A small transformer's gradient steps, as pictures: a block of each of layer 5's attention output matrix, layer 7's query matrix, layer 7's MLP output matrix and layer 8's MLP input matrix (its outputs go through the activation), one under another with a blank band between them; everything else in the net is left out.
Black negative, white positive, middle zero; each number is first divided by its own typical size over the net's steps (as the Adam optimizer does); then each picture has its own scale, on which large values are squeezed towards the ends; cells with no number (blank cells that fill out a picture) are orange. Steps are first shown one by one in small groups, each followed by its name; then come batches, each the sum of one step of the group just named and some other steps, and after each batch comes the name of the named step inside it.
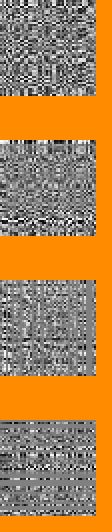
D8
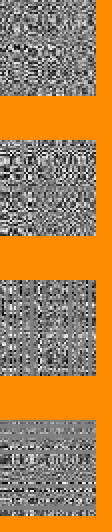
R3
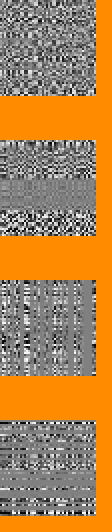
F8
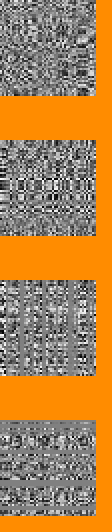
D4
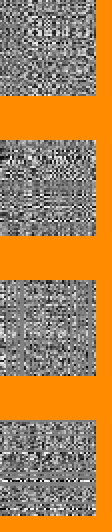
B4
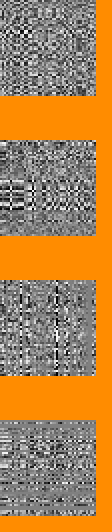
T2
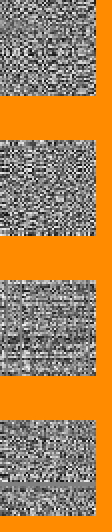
B4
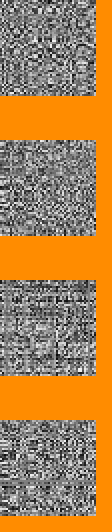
T2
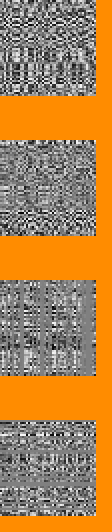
F8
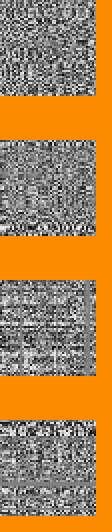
F8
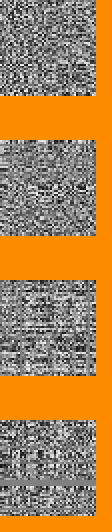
D8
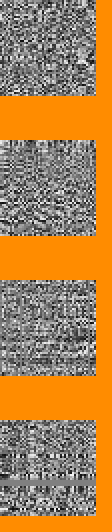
D8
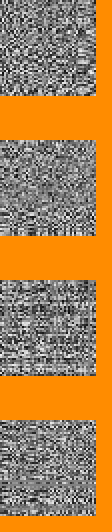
R3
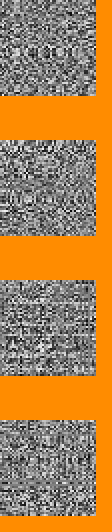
R3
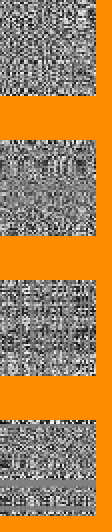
F8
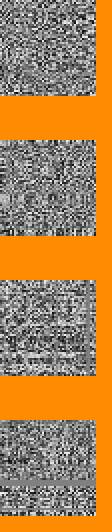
D4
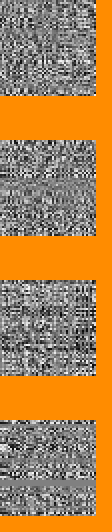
F8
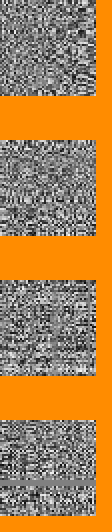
D8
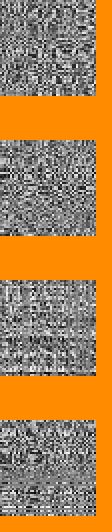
R3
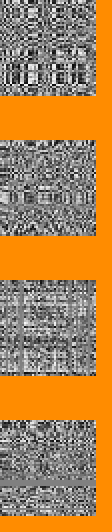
D4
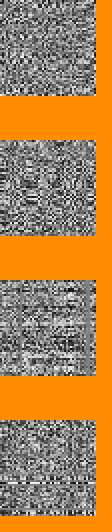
F8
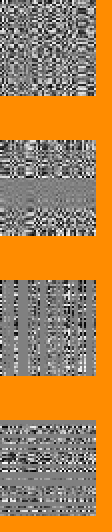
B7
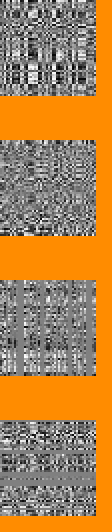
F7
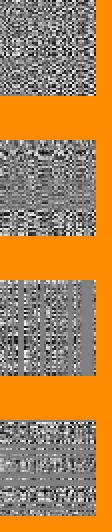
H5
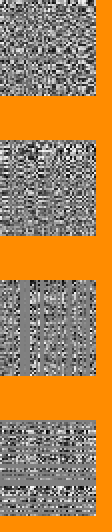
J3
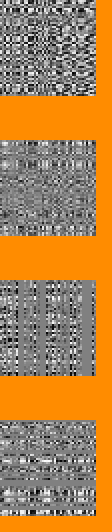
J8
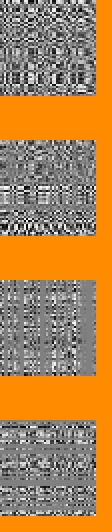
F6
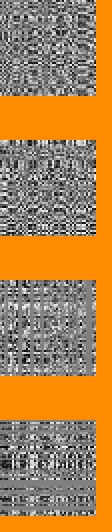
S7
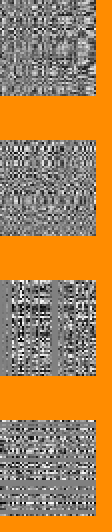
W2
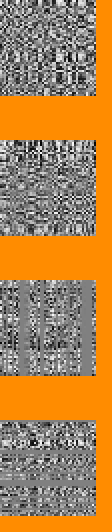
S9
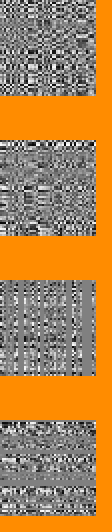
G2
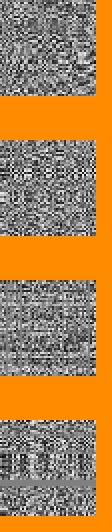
S7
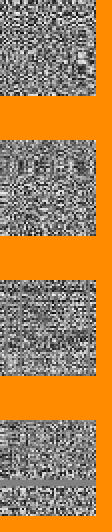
F6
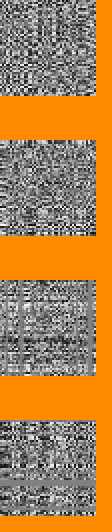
S7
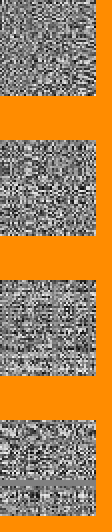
B7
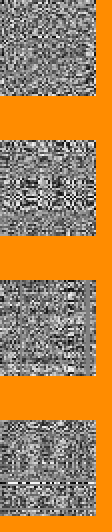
S7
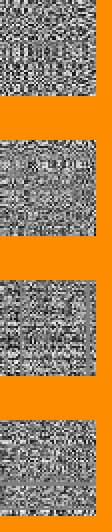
J8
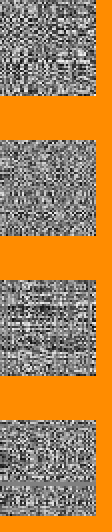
W2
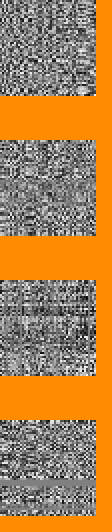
B7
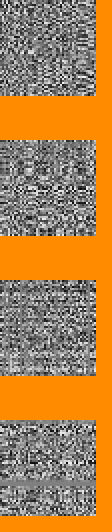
B7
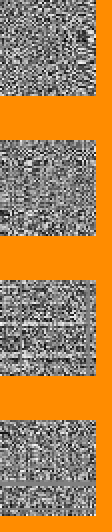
H5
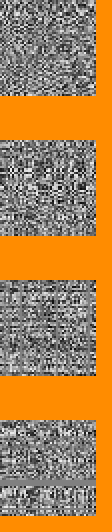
G2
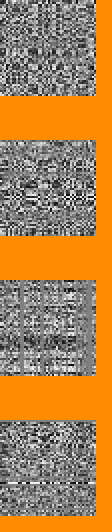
G2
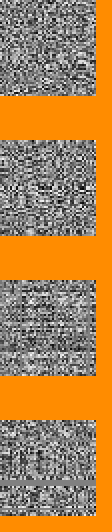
J3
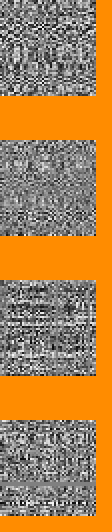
W2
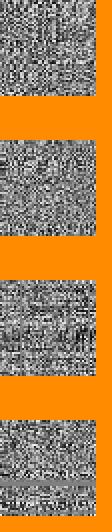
F6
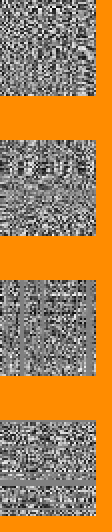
B7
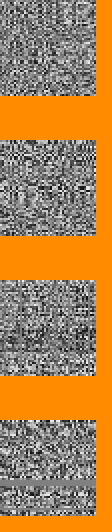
S7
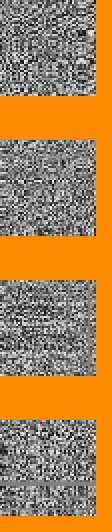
W2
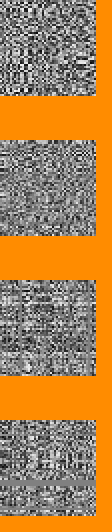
J8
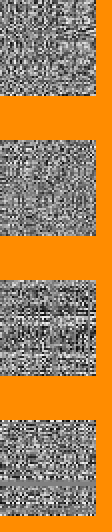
W2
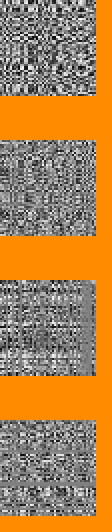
J8
